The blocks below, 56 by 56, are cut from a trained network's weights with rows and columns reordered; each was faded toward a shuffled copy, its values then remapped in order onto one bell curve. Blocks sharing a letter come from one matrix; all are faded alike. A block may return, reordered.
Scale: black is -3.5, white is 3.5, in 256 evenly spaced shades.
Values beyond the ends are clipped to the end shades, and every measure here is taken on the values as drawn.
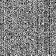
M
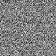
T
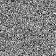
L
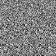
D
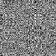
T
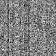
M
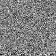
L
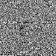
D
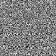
D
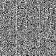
M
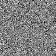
L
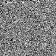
L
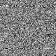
D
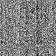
M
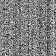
M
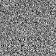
D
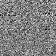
D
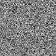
L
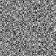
T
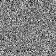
D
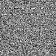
D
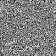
L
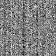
M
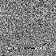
D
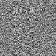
T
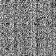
M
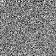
L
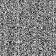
M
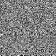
D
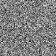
L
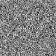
L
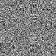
T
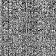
M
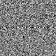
L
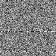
L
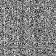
M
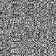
T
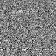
D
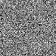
L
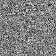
D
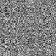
T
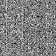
M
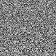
D
